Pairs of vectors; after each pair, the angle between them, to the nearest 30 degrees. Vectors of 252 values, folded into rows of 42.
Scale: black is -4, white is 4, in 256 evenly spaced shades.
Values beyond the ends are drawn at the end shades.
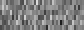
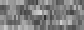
120 degrees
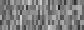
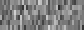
30 degrees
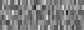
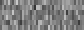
30 degrees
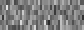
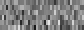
150 degrees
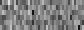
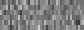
120 degrees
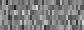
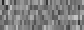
120 degrees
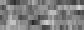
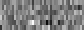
120 degrees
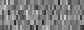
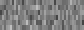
120 degrees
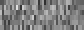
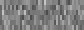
150 degrees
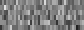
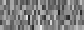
120 degrees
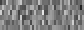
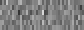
30 degrees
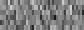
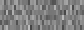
60 degrees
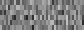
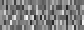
150 degrees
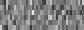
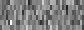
90 degrees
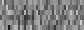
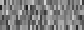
90 degrees
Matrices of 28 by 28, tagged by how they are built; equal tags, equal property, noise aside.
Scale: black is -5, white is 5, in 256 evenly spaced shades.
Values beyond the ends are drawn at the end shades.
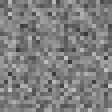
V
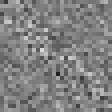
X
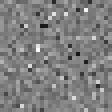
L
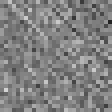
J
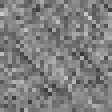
J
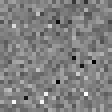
L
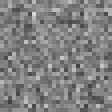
V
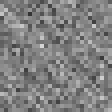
J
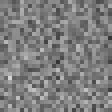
V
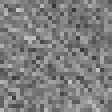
J
